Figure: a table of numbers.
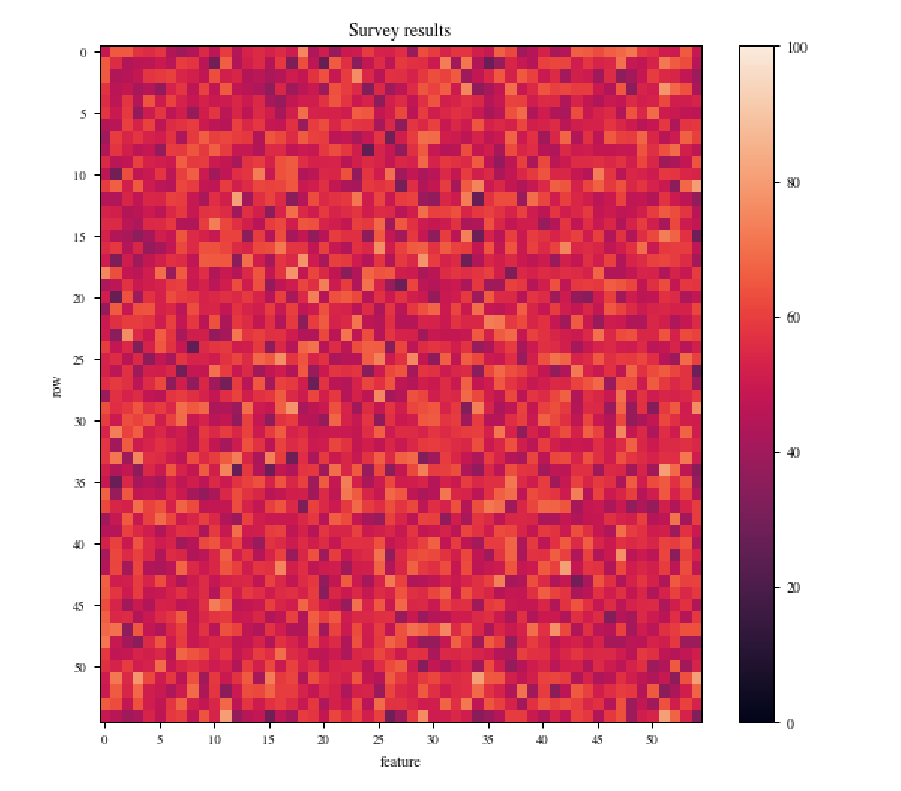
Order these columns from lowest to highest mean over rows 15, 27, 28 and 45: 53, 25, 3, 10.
3, 10, 53, 25
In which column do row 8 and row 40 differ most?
24
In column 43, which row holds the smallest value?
43
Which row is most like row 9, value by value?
49
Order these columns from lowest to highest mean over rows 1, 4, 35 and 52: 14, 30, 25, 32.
25, 32, 30, 14
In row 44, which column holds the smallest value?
20
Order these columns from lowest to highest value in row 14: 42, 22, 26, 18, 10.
26, 22, 42, 18, 10
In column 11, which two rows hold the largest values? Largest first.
54, 34
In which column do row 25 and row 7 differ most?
30
